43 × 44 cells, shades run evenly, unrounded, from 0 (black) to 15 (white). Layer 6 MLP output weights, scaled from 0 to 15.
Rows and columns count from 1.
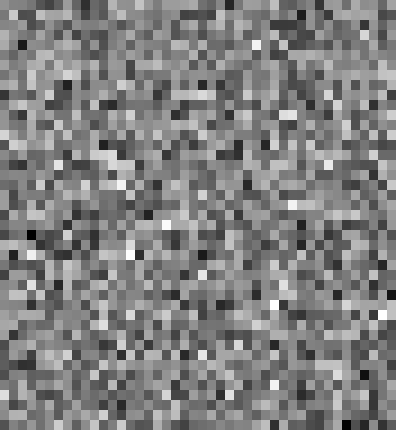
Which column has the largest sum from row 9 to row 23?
31
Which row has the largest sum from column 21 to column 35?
21
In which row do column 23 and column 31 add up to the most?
36
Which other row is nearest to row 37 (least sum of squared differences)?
6
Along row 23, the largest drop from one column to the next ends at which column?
34
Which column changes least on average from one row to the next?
30
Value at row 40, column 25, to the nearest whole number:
3
